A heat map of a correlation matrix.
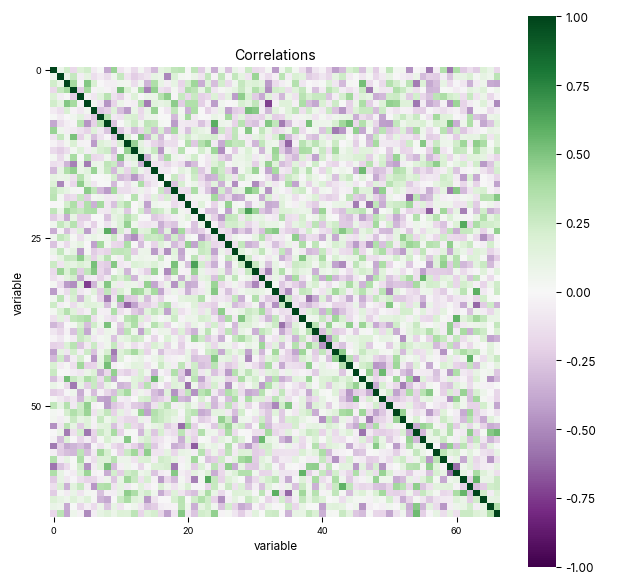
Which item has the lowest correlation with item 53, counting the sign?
19
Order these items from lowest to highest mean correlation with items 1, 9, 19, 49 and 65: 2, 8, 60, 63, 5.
8, 2, 5, 63, 60
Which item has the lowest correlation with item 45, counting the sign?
20
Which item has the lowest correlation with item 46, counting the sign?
54
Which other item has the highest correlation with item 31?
55
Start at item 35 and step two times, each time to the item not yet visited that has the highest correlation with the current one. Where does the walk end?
5
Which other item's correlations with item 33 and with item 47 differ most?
3
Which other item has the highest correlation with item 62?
43
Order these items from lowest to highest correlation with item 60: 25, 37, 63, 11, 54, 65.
25, 54, 65, 11, 63, 37
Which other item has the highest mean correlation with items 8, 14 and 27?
32
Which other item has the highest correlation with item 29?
21
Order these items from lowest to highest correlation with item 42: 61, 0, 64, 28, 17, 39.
0, 39, 17, 64, 28, 61
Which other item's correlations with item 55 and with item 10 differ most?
34
